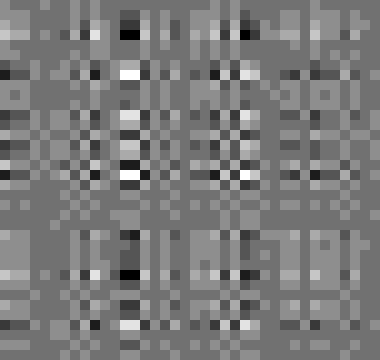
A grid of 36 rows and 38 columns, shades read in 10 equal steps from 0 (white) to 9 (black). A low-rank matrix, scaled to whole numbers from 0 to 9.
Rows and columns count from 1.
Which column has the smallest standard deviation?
19
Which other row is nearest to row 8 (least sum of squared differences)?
18
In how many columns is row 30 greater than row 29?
17
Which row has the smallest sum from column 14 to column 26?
8
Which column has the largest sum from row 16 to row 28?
14
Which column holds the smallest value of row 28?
10
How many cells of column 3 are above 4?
17
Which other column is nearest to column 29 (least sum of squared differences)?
3
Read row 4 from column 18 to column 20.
6 5 3
